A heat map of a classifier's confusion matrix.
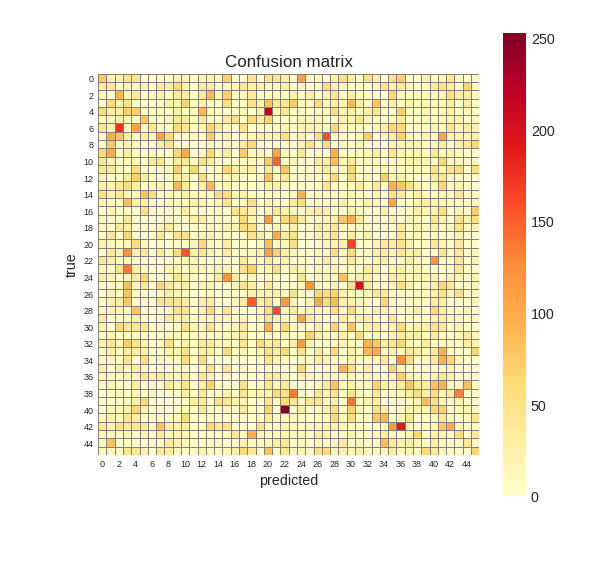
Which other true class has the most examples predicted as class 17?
9
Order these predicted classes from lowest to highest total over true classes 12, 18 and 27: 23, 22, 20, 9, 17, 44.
44, 23, 9, 17, 20, 22
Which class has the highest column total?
20
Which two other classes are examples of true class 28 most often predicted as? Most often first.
21, 4
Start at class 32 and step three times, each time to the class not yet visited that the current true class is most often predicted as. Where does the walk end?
35
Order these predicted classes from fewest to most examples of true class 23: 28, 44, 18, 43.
44, 28, 43, 18
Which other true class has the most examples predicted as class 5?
14
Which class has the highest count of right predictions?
25
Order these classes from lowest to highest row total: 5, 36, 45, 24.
36, 5, 24, 45
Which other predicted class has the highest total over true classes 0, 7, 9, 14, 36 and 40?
22
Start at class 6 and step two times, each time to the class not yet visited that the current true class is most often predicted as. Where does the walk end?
13
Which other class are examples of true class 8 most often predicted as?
1
